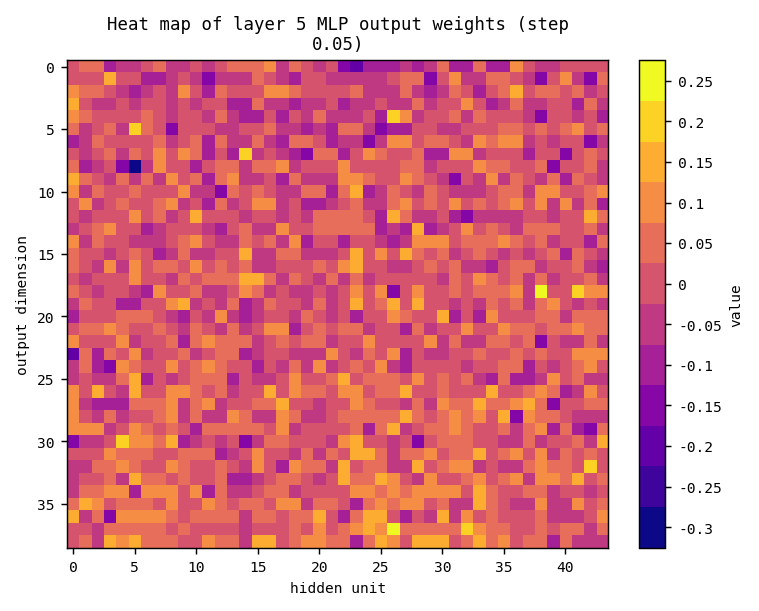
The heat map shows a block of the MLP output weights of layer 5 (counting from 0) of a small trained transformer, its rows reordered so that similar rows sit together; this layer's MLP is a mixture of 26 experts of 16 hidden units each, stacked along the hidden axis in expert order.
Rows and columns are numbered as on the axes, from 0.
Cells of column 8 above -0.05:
27
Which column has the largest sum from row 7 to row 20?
23
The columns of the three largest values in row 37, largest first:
26, 32, 24
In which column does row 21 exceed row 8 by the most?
5
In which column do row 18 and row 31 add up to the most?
38
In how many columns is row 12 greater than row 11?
15
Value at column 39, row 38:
-0.1
